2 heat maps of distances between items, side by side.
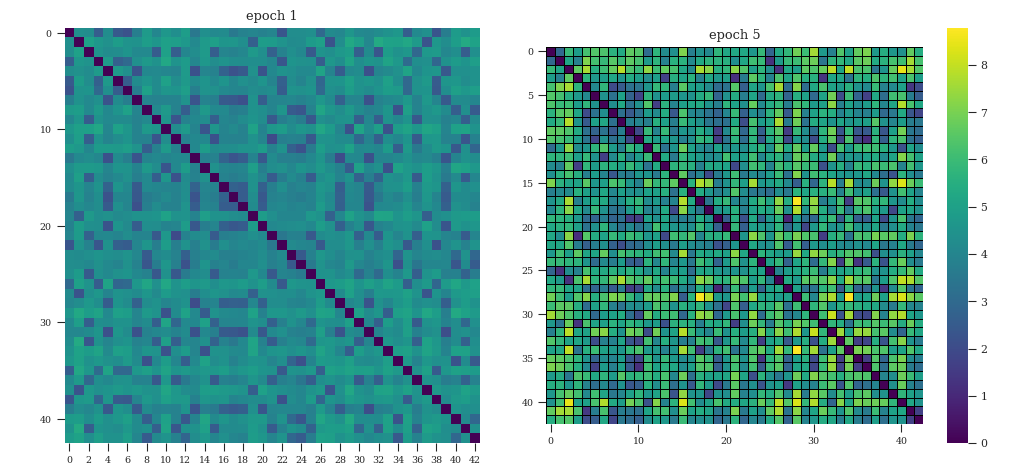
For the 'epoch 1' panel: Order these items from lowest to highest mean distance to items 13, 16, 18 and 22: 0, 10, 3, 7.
7, 0, 3, 10
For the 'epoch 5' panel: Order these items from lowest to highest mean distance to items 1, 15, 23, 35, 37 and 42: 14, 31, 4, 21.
14, 4, 31, 21
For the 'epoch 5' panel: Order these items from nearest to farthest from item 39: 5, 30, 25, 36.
25, 5, 36, 30
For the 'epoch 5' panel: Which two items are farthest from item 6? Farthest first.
40, 32
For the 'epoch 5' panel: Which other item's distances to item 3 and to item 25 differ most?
21
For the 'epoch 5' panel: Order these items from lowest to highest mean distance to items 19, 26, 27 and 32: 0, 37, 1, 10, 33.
10, 33, 37, 0, 1
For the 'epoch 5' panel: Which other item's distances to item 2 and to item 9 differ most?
26
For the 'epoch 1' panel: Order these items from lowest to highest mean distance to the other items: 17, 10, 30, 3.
17, 30, 3, 10
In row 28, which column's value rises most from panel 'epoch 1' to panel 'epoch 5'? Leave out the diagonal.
17
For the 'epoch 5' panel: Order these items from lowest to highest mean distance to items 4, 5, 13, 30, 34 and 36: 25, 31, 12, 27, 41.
27, 41, 31, 12, 25
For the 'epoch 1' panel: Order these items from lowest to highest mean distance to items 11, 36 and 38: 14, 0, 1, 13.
0, 13, 14, 1
